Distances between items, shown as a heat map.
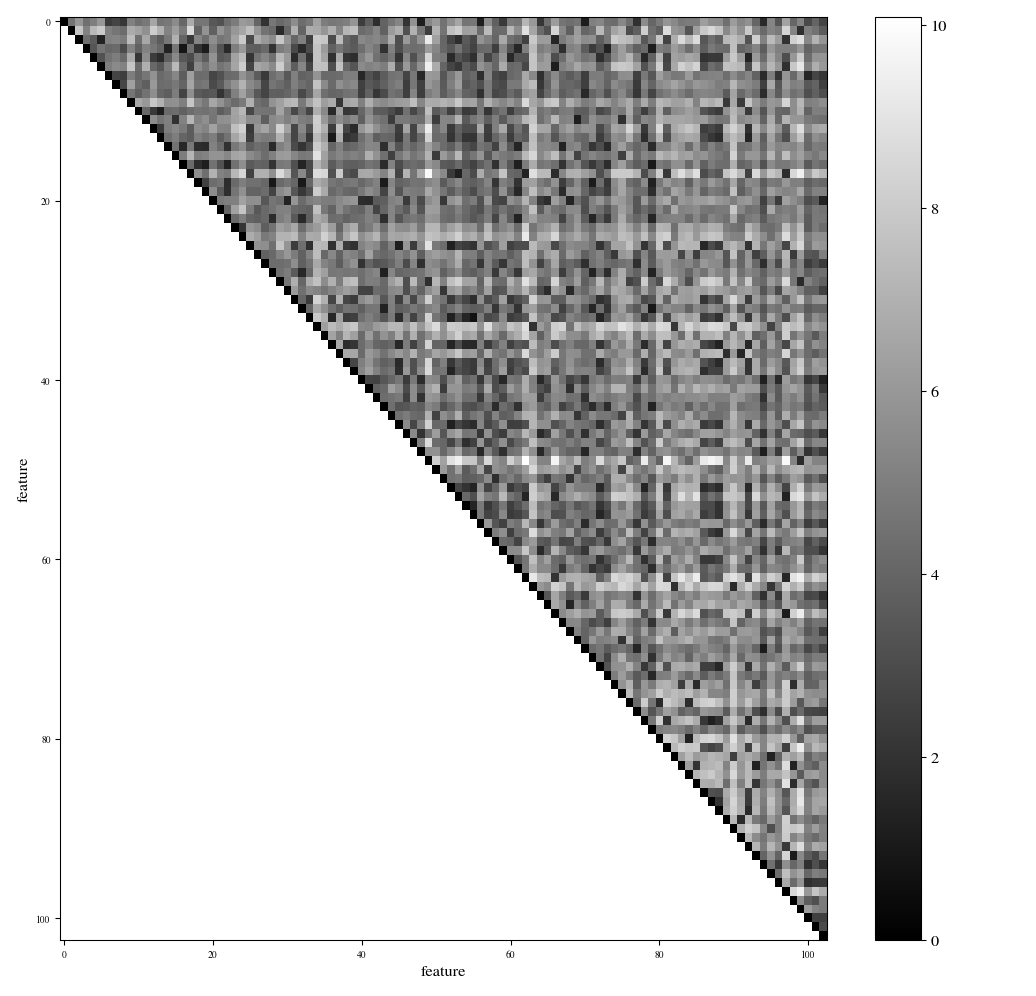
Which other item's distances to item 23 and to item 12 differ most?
24
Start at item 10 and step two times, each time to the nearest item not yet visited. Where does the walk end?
36
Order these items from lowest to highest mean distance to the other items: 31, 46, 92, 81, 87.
46, 31, 92, 87, 81
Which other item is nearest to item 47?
54
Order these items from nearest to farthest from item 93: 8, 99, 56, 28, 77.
77, 56, 8, 28, 99
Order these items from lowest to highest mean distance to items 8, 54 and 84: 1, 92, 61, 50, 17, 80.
61, 80, 1, 92, 50, 17
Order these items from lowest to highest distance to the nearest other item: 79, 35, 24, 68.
79, 68, 24, 35
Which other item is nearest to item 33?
55
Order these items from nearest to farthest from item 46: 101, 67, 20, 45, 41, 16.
20, 41, 101, 16, 67, 45
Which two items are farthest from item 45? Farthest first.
49, 99
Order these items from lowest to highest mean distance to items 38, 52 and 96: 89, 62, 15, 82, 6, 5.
6, 5, 62, 15, 82, 89
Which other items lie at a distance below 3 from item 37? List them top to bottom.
9, 89, 91
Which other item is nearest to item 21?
8
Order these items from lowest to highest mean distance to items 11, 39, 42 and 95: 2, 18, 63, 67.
18, 67, 2, 63
